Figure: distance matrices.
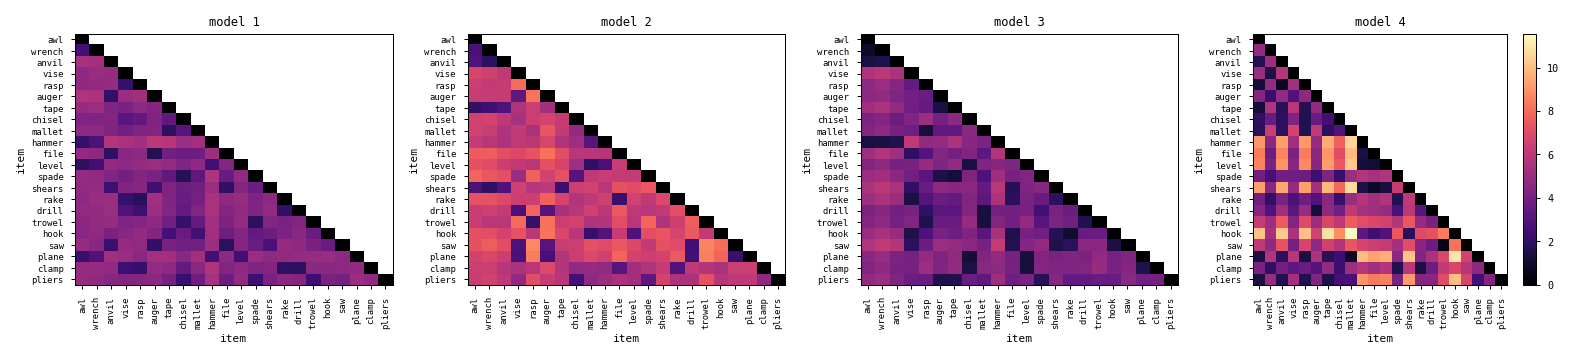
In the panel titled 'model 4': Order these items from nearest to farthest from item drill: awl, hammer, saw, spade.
spade, saw, awl, hammer
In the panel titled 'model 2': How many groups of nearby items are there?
6
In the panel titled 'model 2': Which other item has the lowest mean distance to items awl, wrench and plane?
tape
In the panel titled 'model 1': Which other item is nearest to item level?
awl
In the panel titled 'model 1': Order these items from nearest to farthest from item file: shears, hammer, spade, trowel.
shears, spade, trowel, hammer
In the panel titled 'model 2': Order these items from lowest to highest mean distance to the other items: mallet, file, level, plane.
mallet, level, plane, file
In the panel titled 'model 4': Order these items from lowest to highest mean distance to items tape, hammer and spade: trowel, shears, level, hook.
level, shears, trowel, hook
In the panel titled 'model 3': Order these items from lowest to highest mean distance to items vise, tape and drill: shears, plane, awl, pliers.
pliers, shears, plane, awl
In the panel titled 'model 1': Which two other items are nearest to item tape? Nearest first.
mallet, hook
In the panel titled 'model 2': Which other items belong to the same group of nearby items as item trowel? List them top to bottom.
rasp
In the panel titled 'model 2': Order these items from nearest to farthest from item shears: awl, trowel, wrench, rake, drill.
wrench, awl, trowel, drill, rake
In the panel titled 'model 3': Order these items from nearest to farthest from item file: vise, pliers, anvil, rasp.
vise, rasp, pliers, anvil
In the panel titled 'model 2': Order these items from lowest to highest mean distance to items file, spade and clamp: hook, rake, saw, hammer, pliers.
rake, pliers, hammer, hook, saw
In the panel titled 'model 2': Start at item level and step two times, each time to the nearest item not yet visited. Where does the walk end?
hook
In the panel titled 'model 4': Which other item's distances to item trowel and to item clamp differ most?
saw
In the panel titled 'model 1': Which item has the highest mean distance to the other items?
hammer
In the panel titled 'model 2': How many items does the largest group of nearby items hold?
5
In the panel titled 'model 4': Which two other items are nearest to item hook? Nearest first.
shears, file
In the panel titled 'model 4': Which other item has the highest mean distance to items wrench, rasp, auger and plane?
hook
